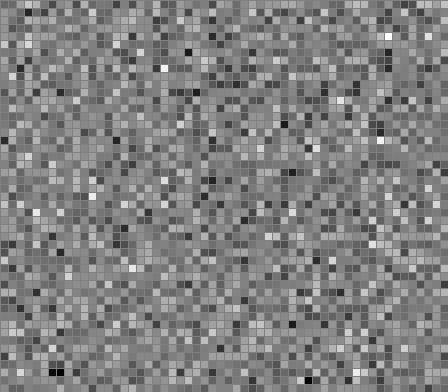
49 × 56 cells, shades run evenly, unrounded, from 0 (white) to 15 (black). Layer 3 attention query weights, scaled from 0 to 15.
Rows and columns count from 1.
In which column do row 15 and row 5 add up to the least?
49
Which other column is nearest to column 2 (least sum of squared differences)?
6
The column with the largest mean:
36
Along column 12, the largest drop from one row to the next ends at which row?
23
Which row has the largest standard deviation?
47
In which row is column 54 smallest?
5
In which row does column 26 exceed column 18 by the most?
25
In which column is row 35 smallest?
9
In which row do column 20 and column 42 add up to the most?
3
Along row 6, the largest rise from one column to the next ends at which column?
2
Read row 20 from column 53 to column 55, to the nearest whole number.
8 7 7
